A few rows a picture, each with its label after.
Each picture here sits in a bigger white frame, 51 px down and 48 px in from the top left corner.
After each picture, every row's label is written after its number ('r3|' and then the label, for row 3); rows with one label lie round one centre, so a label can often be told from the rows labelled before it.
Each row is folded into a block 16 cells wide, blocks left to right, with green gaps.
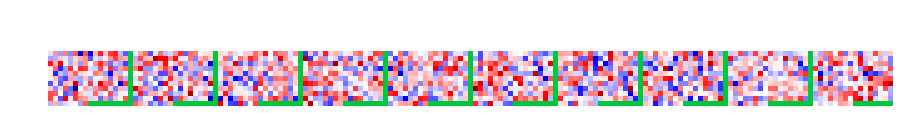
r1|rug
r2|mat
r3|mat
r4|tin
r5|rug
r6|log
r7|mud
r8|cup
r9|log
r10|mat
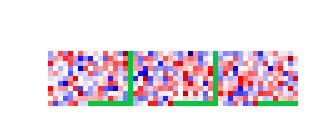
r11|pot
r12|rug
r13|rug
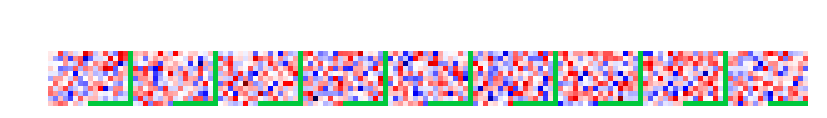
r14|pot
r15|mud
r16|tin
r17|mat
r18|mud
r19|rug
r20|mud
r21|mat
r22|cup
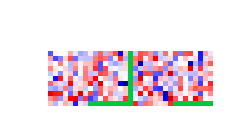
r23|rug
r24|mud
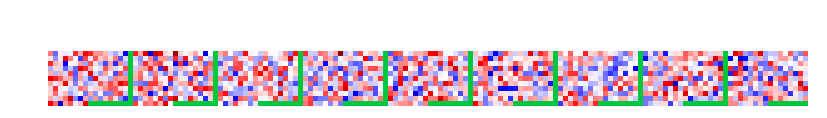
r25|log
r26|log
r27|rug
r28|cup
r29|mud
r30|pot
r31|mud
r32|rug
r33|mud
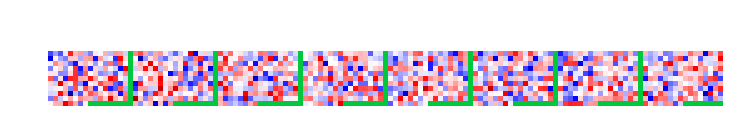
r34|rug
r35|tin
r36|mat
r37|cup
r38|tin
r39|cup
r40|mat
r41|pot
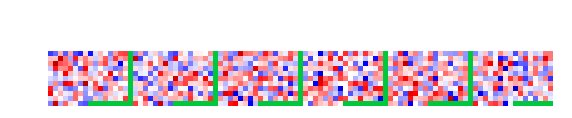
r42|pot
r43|tin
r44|rug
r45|log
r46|tin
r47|pot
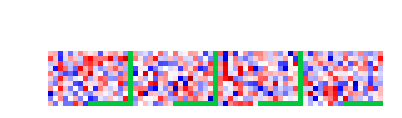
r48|cup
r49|mat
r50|log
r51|tin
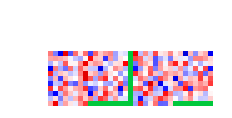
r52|cup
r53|cup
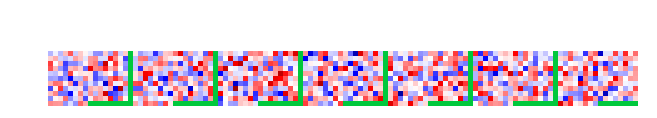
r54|mat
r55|pot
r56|pot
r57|cup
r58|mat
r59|log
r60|pot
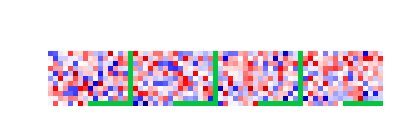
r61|rug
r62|log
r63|tin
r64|mat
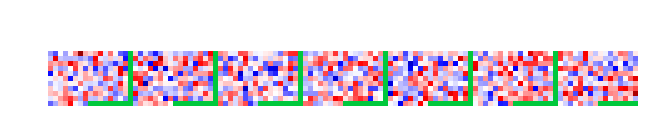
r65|mud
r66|pot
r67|mud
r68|mat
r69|rug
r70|rug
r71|log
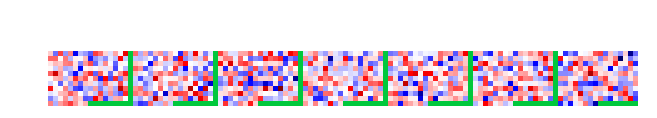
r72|pot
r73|rug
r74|mud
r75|tin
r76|log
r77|rug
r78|log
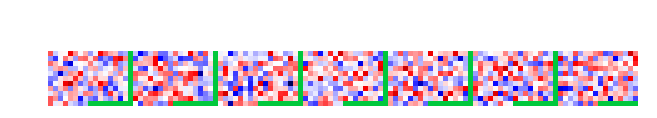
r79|rug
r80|tin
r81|rug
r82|log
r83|log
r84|log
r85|tin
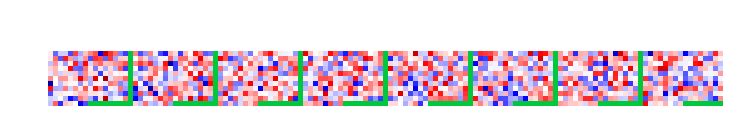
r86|cup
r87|mat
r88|mat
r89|tin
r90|mud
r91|tin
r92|mat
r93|pot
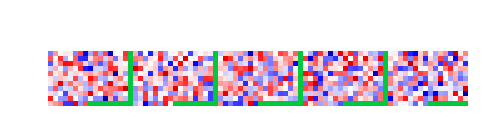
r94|tin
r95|log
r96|mat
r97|cup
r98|pot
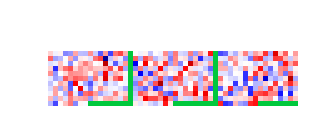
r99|tin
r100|tin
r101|mat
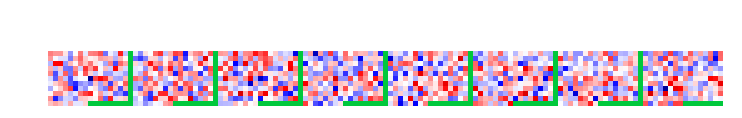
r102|mud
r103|rug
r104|cup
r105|cup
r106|rug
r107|mat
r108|tin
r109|tin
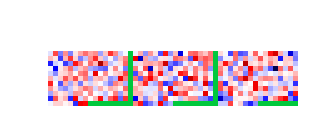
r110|cup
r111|tin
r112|cup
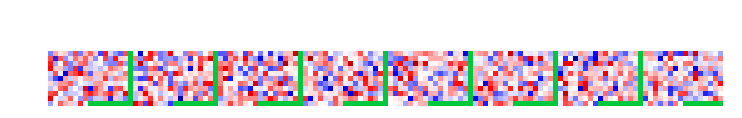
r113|rug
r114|cup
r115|pot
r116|mud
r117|cup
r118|log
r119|tin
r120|mud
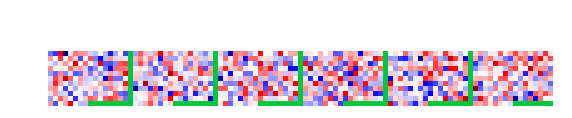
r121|log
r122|mud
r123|mat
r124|rug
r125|cup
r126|cup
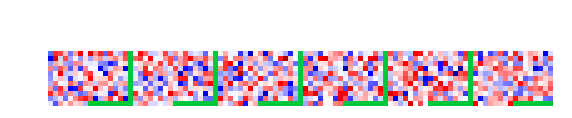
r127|mud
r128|mud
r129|mat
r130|rug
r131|log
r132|log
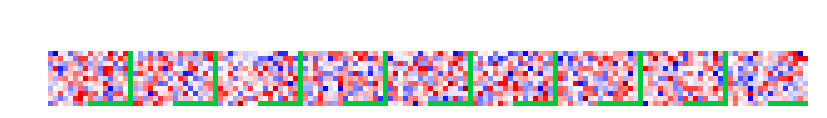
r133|rug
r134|pot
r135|rug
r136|mud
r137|rug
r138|tin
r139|cup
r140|pot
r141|mat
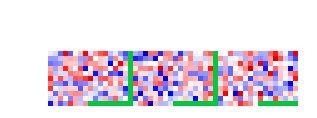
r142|cup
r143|pot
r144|log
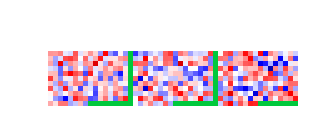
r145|cup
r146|rug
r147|mud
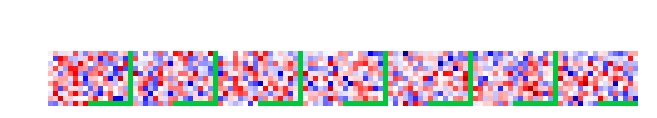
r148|tin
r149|tin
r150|log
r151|cup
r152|log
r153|rug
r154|tin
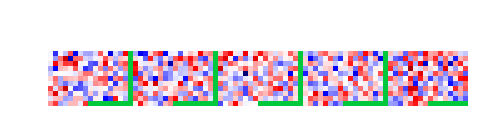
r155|pot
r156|mat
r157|mud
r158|rug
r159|log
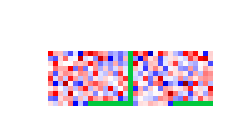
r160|log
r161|rug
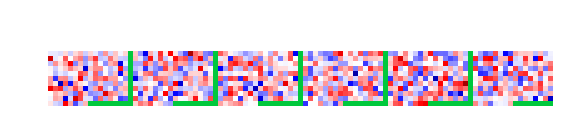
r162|cup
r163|cup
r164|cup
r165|cup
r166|mat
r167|mat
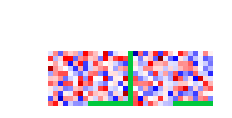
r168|mat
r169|pot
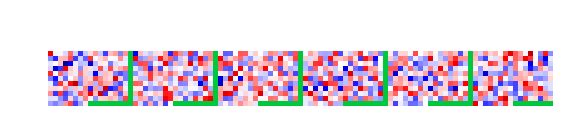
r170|rug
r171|tin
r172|rug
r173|tin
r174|mat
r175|cup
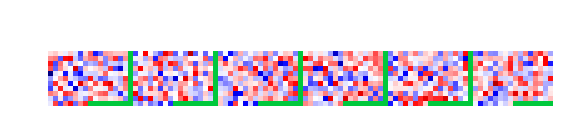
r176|mat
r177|pot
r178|rug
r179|mat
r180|log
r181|rug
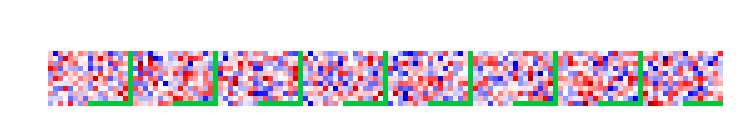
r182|pot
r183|log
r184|log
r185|mat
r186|tin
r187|mat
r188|tin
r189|pot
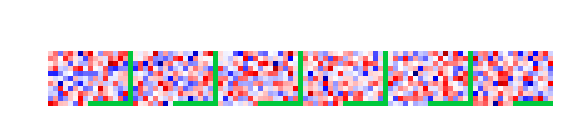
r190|mat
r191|tin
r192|log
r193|mat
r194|mat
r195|tin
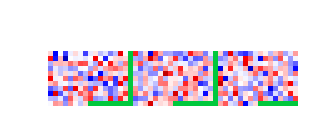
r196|tin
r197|rug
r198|pot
